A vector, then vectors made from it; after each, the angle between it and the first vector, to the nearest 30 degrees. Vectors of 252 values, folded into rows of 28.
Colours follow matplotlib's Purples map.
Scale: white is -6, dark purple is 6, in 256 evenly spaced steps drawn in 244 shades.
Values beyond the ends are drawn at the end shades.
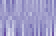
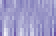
120 degrees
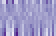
30 degrees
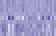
60 degrees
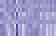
60 degrees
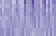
120 degrees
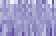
120 degrees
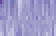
60 degrees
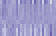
120 degrees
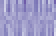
60 degrees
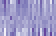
120 degrees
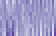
150 degrees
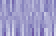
30 degrees
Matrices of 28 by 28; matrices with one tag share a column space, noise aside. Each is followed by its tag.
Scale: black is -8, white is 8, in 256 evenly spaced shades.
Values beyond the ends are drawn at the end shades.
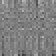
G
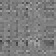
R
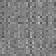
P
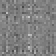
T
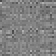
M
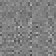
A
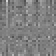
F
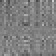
F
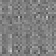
T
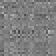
M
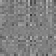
F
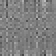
G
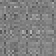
M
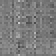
P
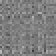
T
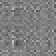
R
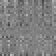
F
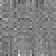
G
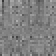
F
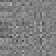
A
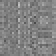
P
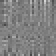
F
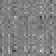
T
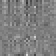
F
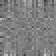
G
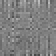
G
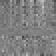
F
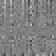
F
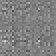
R
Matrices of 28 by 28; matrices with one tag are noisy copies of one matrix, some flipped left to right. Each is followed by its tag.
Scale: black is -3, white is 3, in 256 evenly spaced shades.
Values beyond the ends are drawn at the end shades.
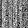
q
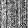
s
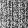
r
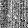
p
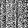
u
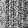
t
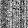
p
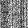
p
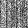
s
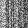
t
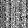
q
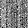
s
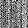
s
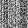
p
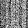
q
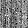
s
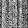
q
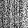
t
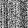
p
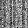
u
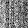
t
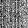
r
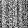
q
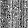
p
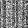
u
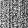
r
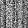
u
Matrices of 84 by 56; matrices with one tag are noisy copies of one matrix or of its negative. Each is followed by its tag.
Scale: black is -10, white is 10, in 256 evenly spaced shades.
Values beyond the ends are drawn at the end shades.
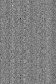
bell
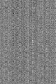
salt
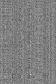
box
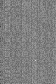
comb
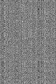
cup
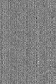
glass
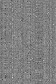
box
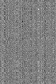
cup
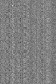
bell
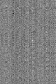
salt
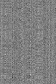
box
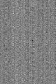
salt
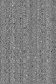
bell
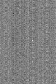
salt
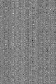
salt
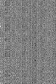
comb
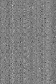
bell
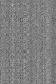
bell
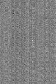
salt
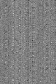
salt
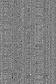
box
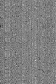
comb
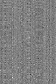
box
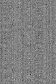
box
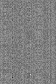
box
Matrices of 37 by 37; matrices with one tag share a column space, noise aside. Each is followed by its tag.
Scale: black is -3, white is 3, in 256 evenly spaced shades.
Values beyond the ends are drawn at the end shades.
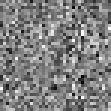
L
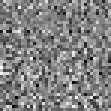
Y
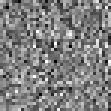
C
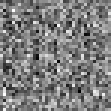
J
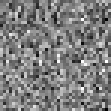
C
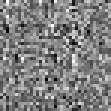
L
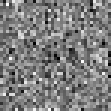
C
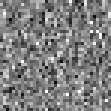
C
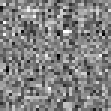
J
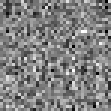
Y
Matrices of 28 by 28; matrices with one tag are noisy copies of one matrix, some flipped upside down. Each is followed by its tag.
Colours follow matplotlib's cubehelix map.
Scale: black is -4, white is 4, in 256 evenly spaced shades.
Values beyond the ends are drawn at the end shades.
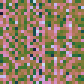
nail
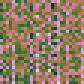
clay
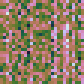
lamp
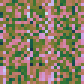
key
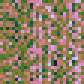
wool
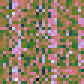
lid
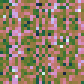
lid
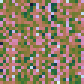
clay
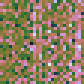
wool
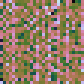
clay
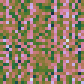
lamp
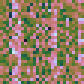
lid
